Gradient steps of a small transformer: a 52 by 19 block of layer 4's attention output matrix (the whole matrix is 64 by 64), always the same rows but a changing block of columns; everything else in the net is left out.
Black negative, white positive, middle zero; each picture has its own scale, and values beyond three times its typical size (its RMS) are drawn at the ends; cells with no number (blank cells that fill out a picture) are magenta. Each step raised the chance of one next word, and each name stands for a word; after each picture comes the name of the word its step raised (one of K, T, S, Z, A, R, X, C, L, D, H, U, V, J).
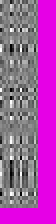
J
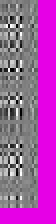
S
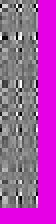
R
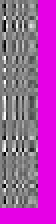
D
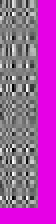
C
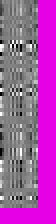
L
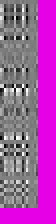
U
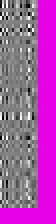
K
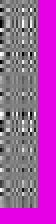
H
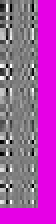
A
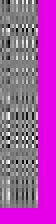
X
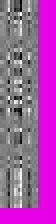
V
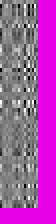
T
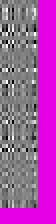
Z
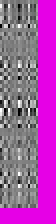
T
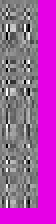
Z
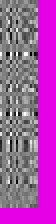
H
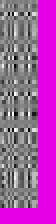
V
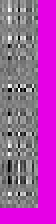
U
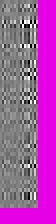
S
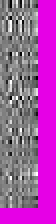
V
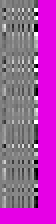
Z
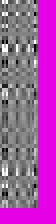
J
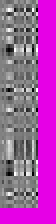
J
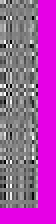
L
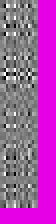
T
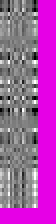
V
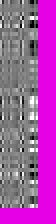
D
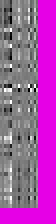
U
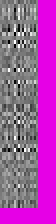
Z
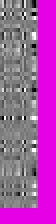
K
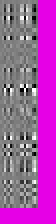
U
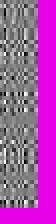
A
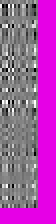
T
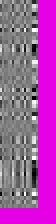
J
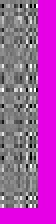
C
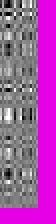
K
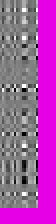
U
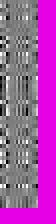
A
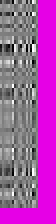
J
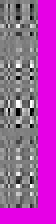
T
